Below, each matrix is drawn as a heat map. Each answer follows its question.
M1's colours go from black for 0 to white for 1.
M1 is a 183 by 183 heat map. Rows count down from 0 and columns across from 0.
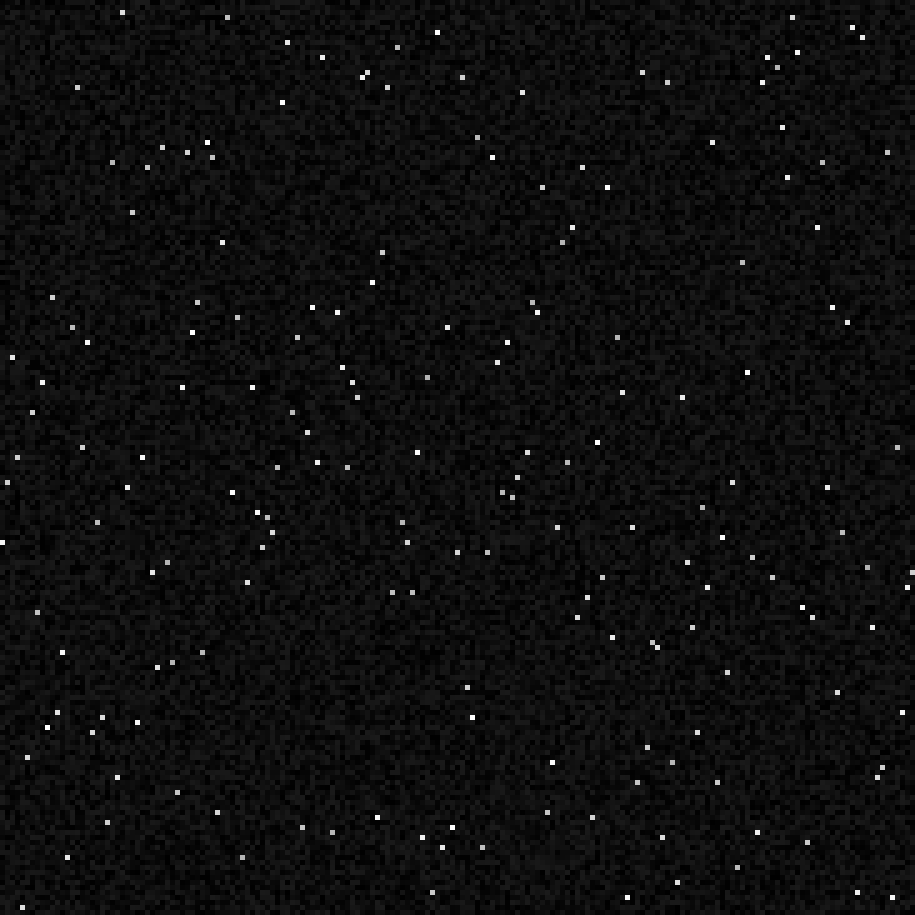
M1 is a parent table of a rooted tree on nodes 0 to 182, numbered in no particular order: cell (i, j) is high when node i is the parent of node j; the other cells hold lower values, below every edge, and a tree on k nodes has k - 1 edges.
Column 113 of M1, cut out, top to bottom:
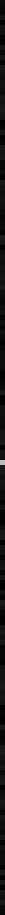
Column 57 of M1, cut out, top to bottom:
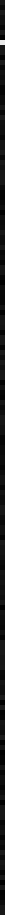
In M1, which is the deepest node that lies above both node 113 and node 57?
17
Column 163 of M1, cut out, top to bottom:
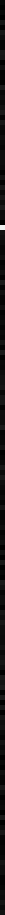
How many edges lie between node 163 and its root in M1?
8
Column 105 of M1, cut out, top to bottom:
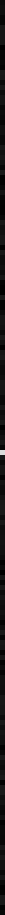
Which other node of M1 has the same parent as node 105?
83
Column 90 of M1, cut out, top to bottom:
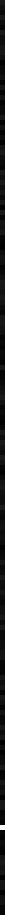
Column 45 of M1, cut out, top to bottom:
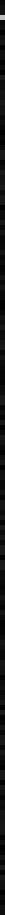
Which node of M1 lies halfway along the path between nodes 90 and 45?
110
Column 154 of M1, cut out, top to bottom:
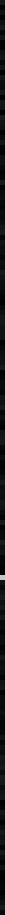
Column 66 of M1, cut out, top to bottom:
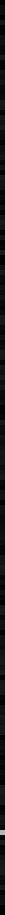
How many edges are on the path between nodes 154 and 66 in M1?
7
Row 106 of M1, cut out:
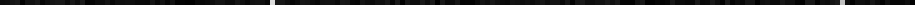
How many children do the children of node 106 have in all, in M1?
1
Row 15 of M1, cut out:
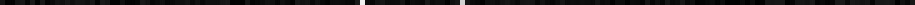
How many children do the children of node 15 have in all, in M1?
3
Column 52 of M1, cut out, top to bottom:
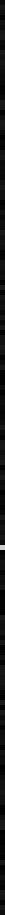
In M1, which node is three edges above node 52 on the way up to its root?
123
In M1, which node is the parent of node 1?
96
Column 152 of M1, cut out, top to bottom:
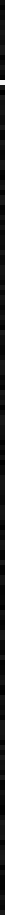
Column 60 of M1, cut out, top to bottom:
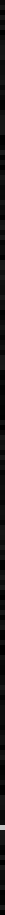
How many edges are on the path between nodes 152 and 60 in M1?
4
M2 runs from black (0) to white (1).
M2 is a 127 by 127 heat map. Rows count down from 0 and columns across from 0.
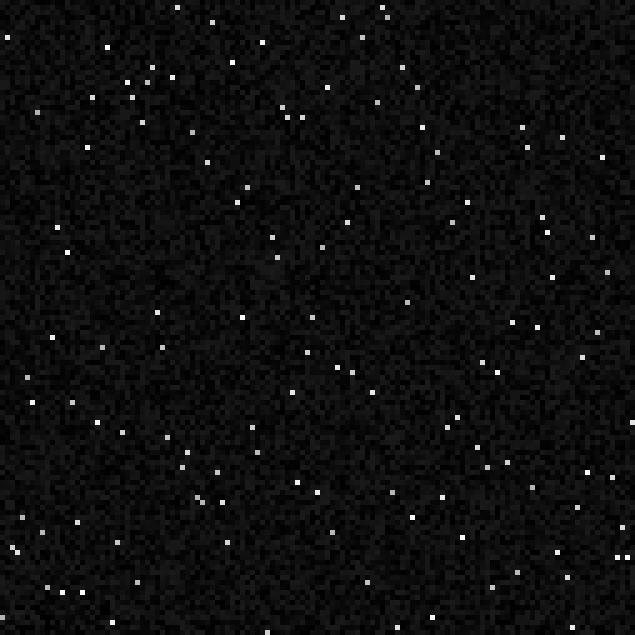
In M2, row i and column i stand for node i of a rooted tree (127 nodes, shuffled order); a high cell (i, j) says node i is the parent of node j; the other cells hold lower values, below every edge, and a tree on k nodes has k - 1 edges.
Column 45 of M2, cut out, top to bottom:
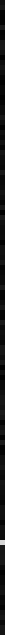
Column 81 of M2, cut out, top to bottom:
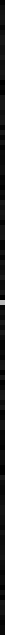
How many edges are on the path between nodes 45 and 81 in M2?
4
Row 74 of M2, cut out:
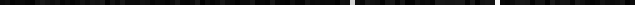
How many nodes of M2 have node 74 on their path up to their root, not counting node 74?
5
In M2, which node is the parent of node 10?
67
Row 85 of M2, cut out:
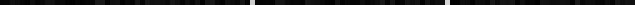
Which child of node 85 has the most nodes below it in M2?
50
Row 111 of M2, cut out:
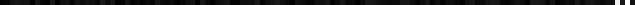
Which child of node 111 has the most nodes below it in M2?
125
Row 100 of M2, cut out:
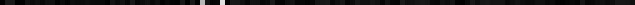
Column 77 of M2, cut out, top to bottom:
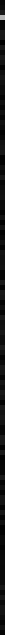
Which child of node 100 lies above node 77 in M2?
44
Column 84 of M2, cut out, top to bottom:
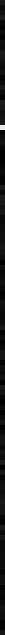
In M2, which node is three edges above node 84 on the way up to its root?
118
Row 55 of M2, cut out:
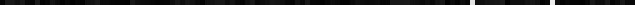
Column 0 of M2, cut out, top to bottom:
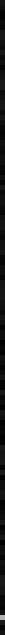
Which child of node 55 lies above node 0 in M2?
110
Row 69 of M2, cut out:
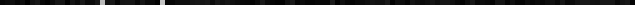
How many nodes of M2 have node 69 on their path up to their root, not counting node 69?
5
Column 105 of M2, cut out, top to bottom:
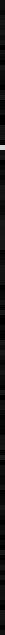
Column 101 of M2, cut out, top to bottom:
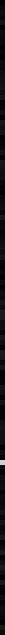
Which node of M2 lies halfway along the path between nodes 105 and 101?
65
